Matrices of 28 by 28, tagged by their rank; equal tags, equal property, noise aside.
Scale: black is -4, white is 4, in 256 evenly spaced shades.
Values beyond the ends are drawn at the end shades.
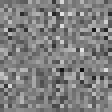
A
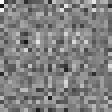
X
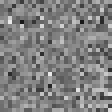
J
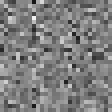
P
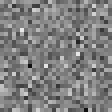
P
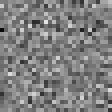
P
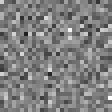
J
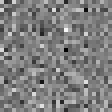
A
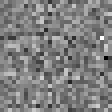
J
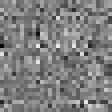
A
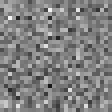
A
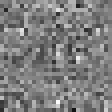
A
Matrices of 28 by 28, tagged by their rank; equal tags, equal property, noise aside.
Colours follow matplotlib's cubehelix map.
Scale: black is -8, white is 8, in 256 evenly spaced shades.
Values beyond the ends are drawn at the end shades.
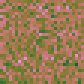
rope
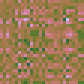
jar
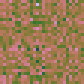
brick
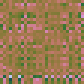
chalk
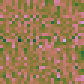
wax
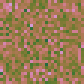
rope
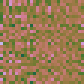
brick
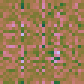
jar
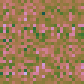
wax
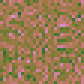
wax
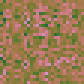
wax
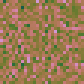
rope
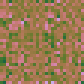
brick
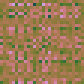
jar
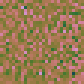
wax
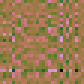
chalk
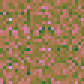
wax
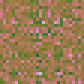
wax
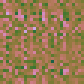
wax
